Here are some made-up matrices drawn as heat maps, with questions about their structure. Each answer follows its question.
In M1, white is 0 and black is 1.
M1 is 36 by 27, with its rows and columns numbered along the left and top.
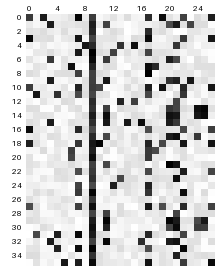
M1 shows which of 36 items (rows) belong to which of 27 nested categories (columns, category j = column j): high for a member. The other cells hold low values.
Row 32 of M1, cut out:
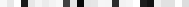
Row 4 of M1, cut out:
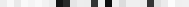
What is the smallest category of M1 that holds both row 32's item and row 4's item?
21
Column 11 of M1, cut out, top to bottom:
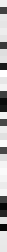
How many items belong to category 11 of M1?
12
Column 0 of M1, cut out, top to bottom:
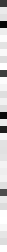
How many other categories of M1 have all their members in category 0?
3
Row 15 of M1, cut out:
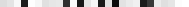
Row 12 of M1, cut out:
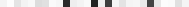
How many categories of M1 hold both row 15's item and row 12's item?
2
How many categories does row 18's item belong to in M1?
8
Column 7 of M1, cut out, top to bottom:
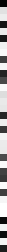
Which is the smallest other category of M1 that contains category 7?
17
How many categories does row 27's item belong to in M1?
7
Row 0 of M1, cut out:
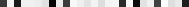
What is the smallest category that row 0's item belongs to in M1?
2
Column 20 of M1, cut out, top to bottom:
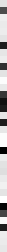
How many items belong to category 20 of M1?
11
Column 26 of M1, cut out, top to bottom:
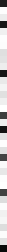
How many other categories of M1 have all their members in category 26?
5
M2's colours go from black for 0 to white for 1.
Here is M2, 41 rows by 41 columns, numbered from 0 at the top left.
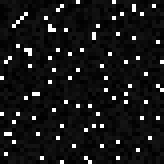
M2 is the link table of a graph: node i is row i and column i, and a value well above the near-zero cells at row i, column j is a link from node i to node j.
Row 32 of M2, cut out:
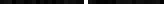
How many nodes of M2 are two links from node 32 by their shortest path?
1
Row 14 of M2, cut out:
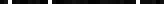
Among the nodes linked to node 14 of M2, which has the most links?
node 12
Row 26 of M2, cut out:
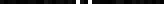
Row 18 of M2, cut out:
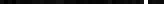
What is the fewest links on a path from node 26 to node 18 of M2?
7
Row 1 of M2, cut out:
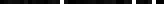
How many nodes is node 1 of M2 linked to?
3
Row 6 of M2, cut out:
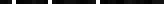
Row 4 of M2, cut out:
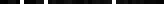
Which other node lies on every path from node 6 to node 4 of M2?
node 28
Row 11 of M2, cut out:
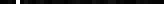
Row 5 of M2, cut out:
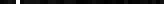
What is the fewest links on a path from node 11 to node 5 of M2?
2
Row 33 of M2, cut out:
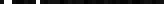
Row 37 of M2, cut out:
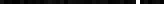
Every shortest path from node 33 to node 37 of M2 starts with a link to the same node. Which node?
node 2
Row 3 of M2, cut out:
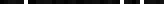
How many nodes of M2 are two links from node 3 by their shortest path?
3
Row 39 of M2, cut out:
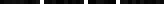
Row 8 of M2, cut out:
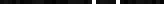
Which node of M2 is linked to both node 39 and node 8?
node 29
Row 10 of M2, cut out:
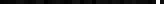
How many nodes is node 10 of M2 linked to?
1
